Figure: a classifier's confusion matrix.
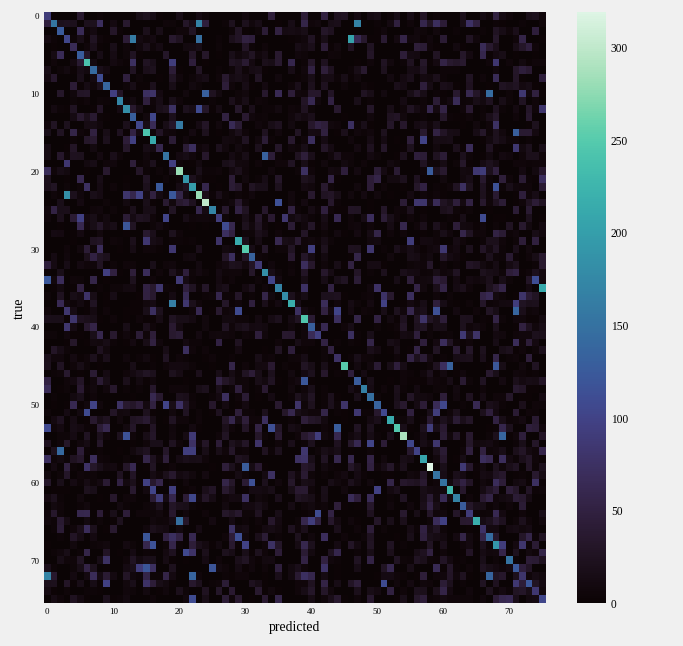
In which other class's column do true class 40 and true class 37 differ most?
19
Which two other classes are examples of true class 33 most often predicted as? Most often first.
9, 15
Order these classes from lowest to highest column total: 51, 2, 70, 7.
70, 51, 2, 7
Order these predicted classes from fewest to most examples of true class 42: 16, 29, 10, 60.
10, 29, 16, 60
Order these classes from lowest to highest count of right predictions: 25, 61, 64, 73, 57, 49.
64, 73, 49, 25, 57, 61
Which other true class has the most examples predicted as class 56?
24
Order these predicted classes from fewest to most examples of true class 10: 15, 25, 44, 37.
44, 25, 37, 15
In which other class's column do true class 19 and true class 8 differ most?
3
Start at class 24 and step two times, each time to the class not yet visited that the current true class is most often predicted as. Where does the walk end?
75
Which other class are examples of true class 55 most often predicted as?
49
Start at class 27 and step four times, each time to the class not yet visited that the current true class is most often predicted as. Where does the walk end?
46
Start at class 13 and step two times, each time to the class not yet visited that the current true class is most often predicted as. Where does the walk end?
57
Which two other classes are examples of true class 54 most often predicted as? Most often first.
69, 12
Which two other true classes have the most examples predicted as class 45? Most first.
50, 20
